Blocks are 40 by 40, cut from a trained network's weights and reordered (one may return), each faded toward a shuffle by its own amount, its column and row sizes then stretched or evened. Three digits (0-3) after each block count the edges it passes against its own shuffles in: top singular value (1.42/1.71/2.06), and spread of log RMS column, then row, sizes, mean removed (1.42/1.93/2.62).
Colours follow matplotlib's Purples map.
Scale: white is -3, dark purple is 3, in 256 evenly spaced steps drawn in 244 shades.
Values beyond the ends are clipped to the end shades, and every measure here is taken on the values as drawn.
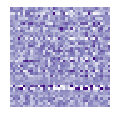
0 1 3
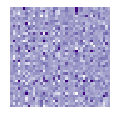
0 3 1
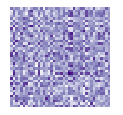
3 2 0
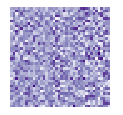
2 2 0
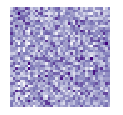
1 1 0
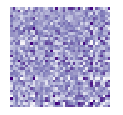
2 2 2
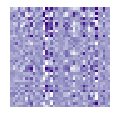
3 3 2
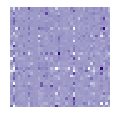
0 2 1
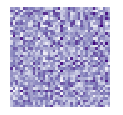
2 2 0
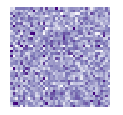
1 0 0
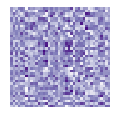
3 2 0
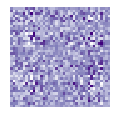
0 2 2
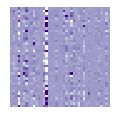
2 3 0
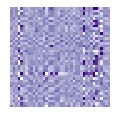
3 2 0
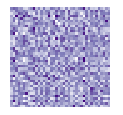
3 1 0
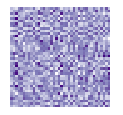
3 1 0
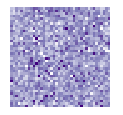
0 0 0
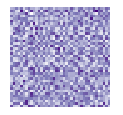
3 0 1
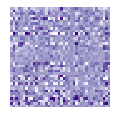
0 2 3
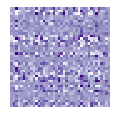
0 2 3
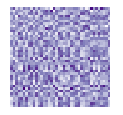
3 0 2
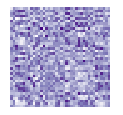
3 2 0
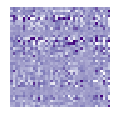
1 2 3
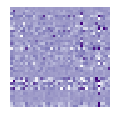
2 1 3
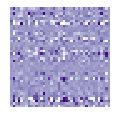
2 2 3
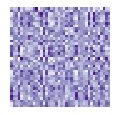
3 3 1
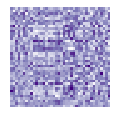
3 0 2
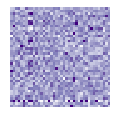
2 0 1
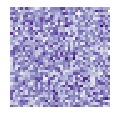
0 0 0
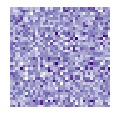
1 0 1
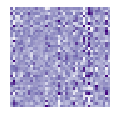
2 3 0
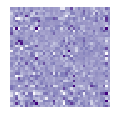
0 2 1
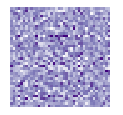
2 1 1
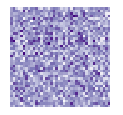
1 0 0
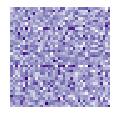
1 0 1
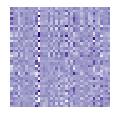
3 3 0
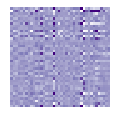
3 2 2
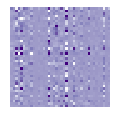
1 3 1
